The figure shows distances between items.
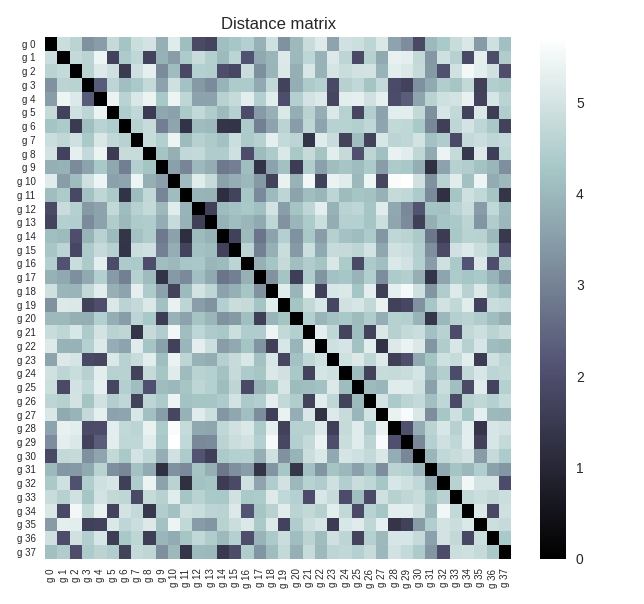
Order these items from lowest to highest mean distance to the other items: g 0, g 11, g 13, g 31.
g 31, g 11, g 13, g 0
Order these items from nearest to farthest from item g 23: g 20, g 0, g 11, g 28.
g 28, g 0, g 20, g 11
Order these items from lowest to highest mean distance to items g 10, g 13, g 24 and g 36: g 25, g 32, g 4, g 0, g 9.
g 25, g 9, g 0, g 32, g 4
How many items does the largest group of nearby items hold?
7
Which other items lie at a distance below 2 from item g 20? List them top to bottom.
g 9, g 17, g 31
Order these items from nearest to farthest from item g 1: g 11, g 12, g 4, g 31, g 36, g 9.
g 36, g 31, g 9, g 11, g 12, g 4
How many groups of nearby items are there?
7
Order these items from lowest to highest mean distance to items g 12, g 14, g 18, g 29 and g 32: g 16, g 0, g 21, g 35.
g 0, g 35, g 16, g 21
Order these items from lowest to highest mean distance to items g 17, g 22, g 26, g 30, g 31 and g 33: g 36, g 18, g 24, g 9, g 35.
g 9, g 24, g 18, g 36, g 35
